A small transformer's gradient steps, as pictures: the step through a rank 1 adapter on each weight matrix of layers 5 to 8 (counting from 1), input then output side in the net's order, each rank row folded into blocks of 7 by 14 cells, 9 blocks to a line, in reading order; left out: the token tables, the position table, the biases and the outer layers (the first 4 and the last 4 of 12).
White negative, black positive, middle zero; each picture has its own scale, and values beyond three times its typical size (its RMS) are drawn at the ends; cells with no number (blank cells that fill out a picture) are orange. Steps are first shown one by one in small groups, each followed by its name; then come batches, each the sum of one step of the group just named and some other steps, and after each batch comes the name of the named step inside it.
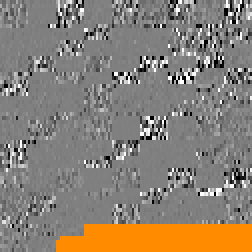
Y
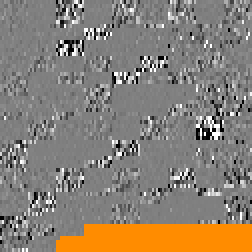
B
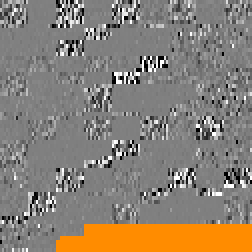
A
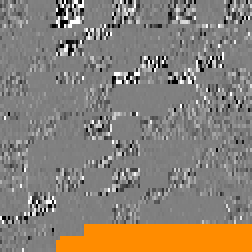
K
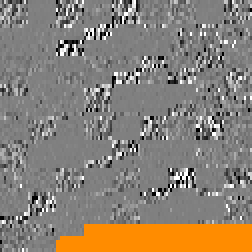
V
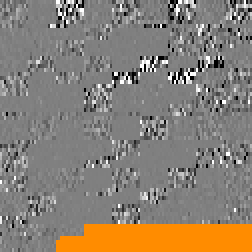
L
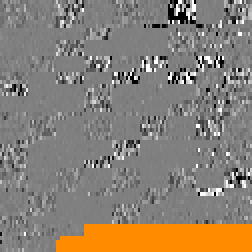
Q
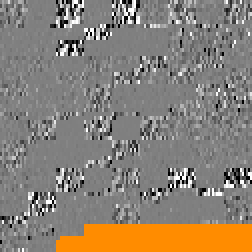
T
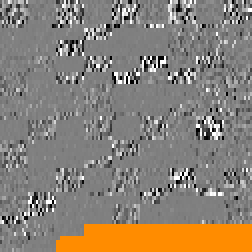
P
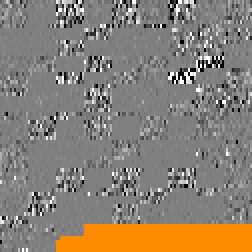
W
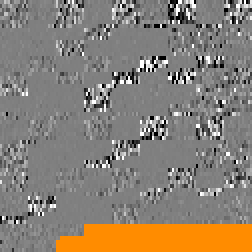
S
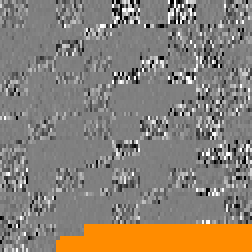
B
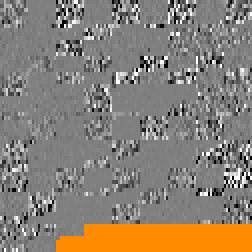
K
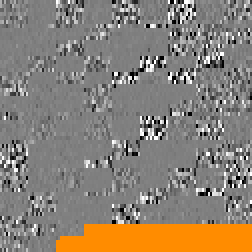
L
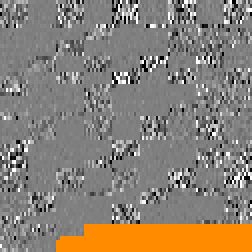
P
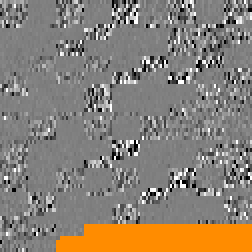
T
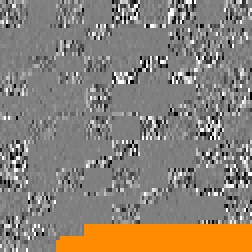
A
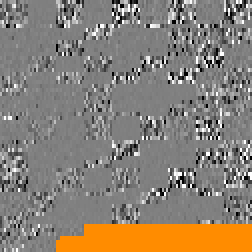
T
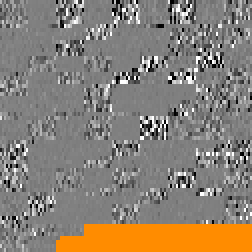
K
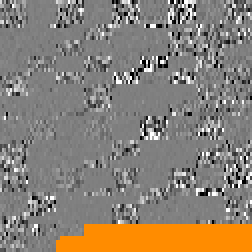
L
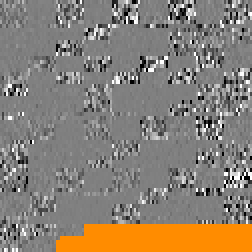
Q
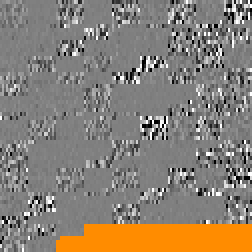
T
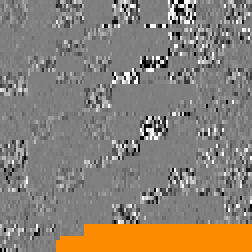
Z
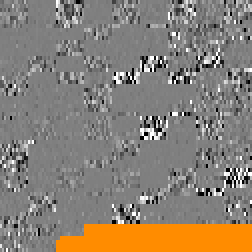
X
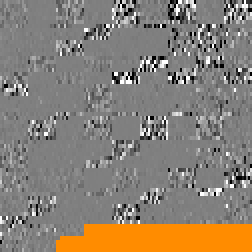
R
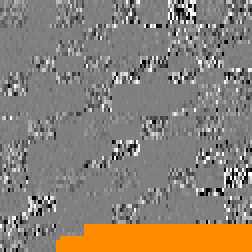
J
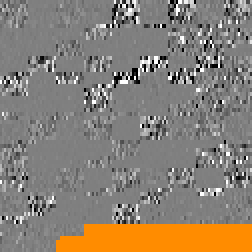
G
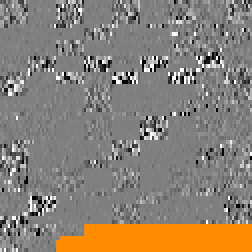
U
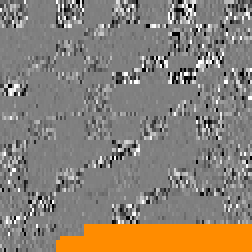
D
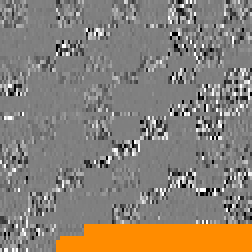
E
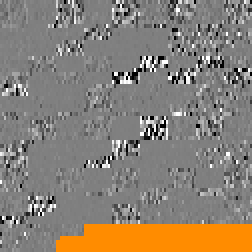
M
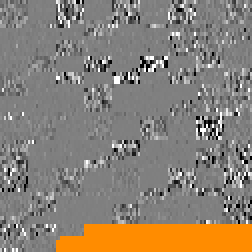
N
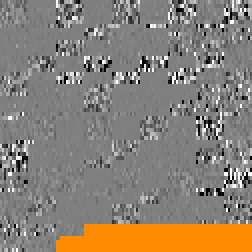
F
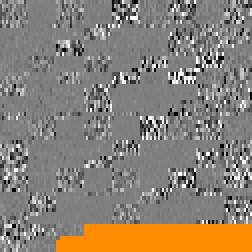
F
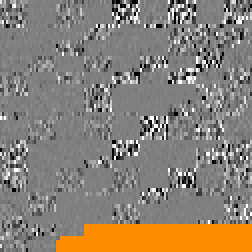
J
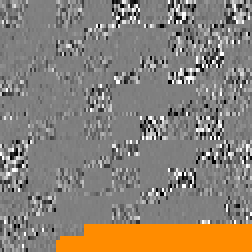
U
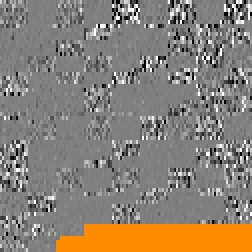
G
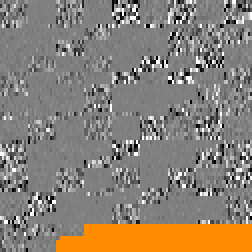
D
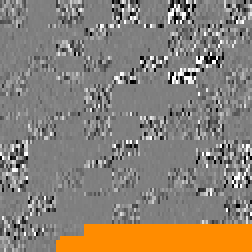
U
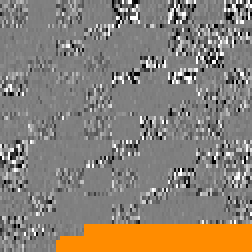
M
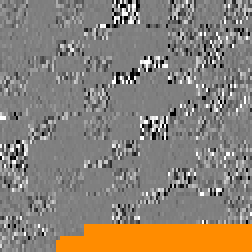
G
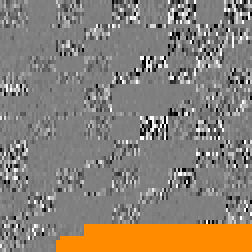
D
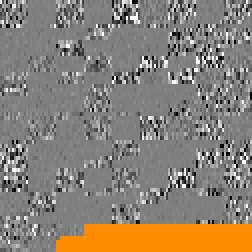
D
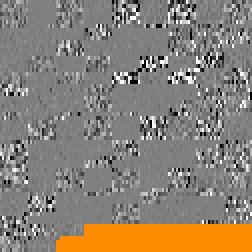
M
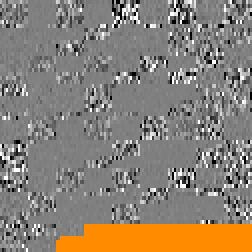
J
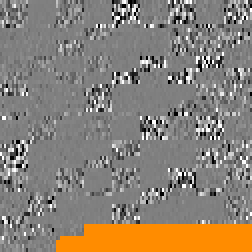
M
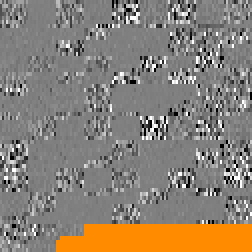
X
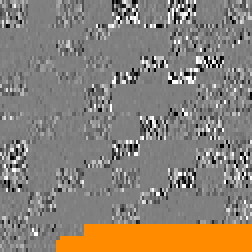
J
